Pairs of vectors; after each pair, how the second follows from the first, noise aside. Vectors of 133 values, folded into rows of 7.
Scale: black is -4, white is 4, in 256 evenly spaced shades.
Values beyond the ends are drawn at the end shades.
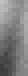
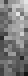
reversed, negated.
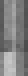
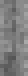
negated, shrunk.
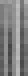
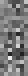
sign-scrambled.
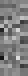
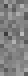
wrapped around, shrunk.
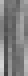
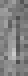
wrapped around, shrunk.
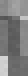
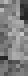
reversed, negated.
